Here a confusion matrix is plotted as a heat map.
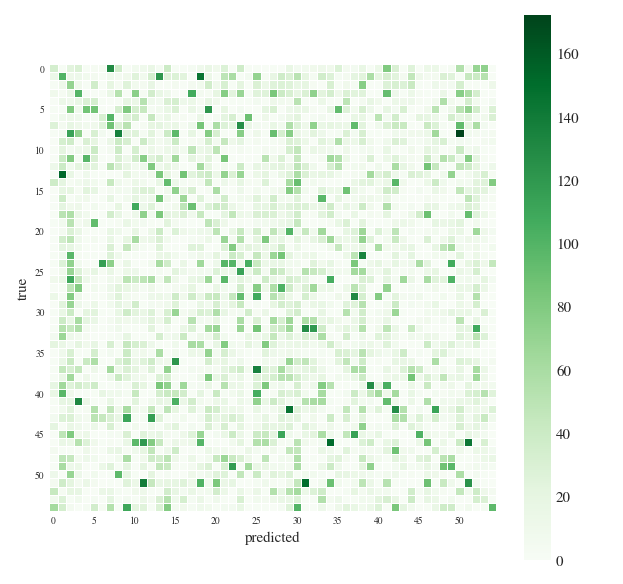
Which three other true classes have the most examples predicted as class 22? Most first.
49, 24, 1
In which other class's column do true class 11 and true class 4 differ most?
21
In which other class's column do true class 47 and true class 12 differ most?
46
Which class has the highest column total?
2
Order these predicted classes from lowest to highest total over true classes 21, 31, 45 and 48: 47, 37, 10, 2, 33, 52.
47, 52, 10, 33, 37, 2
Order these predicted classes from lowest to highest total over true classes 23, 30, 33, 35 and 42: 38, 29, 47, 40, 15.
40, 15, 47, 29, 38
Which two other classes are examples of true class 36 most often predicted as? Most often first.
15, 29
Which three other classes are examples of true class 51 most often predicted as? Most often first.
31, 11, 18
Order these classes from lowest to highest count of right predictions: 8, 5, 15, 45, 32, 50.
50, 15, 5, 45, 32, 8
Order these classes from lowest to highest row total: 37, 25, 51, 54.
25, 54, 37, 51
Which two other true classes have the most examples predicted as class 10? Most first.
17, 46
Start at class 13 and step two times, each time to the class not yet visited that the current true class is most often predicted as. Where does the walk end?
18
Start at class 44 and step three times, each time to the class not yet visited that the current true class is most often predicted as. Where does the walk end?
5
